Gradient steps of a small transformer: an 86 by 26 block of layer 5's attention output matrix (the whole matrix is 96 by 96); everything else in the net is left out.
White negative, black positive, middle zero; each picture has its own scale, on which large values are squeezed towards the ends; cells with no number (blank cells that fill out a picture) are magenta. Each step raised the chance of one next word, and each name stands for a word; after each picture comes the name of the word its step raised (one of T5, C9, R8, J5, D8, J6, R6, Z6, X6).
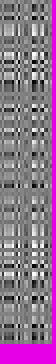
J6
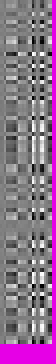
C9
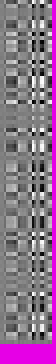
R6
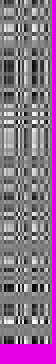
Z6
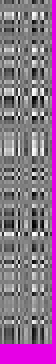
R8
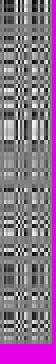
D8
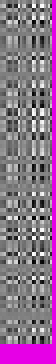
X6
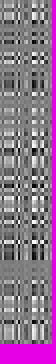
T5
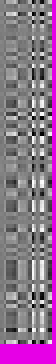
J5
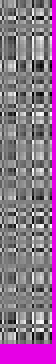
Z6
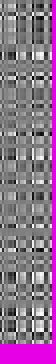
C9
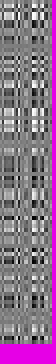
X6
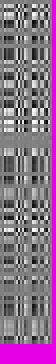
X6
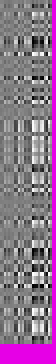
C9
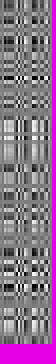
C9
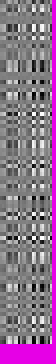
Z6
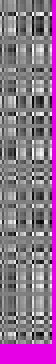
R8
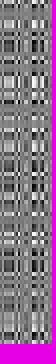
R6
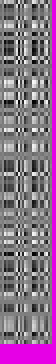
R6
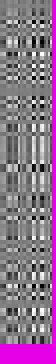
C9
